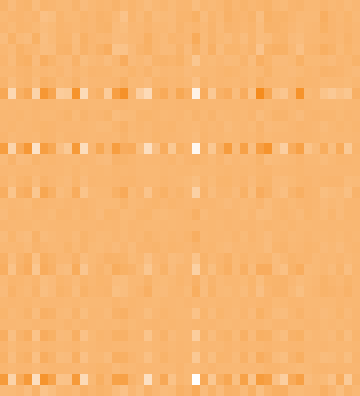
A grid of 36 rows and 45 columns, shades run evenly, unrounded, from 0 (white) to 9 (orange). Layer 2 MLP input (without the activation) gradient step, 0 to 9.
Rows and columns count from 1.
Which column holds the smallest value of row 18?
25
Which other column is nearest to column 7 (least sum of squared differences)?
21
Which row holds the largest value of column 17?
14
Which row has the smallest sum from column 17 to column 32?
35
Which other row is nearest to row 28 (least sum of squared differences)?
16
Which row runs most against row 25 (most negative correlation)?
4
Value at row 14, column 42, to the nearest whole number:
5
